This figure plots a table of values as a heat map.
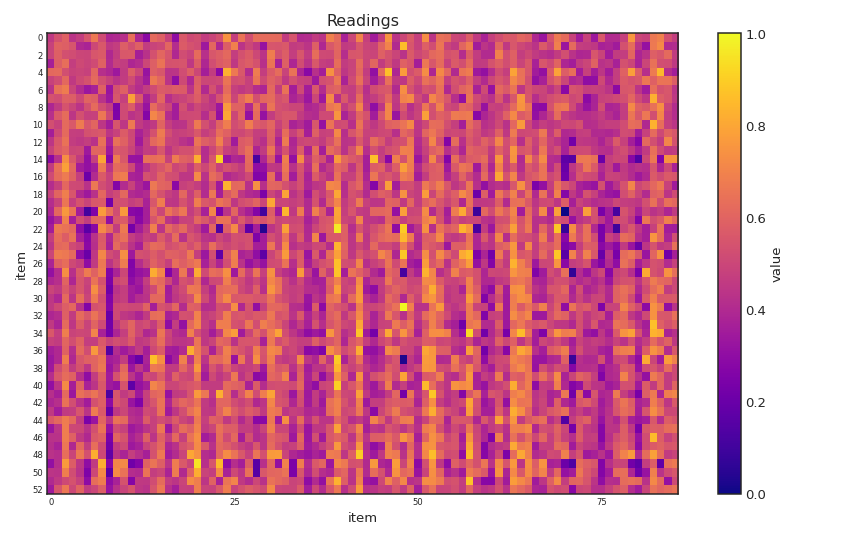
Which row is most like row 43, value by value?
29
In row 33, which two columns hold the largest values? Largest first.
82, 42
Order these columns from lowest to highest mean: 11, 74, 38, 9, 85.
11, 74, 9, 85, 38
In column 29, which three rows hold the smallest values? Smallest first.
22, 20, 25
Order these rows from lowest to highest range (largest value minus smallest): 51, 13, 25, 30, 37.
13, 30, 51, 25, 37
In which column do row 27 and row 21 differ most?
48
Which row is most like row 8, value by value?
17
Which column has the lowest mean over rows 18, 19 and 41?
8
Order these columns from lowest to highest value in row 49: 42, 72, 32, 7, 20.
42, 72, 32, 7, 20
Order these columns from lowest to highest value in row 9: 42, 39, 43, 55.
43, 42, 55, 39
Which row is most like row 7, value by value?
10
